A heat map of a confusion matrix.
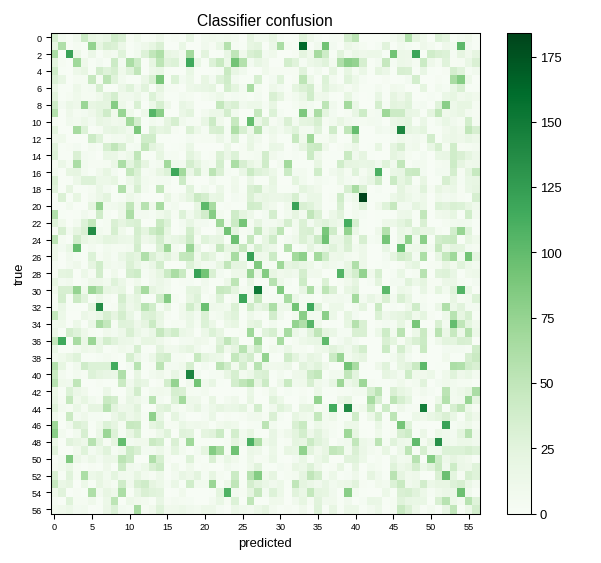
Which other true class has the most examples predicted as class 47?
24
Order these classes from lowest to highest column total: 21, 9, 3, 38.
38, 21, 3, 9
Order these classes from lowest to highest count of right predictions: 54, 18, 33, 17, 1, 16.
18, 17, 1, 33, 54, 16
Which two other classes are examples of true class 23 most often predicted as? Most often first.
5, 36
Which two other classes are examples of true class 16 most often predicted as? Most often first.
43, 17
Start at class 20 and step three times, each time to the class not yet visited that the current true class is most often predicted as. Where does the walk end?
26
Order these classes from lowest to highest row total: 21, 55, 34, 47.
55, 21, 47, 34
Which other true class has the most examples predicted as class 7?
47
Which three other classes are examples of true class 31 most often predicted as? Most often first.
25, 15, 40
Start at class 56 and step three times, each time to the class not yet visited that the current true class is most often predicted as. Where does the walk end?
52
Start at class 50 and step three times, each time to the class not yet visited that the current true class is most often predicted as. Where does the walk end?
51
